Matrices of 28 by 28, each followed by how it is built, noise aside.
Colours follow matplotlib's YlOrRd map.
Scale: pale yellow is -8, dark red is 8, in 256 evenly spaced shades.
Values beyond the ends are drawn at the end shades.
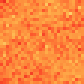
smooth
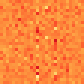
uneven columns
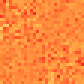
block diagonal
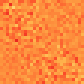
block diagonal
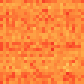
blocks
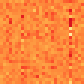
uneven columns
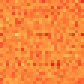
low rank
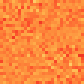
block diagonal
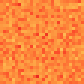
repeating rows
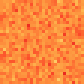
repeating rows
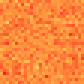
blocks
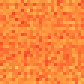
blocks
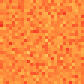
repeating rows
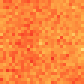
smooth
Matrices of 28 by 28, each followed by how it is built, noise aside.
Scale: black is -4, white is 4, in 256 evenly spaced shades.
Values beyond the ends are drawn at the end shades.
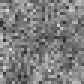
smooth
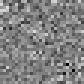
block diagonal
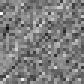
Hankel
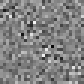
block diagonal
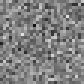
noise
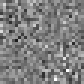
block diagonal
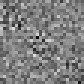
block diagonal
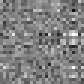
low rank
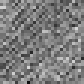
Hankel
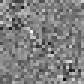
block diagonal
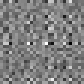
low rank
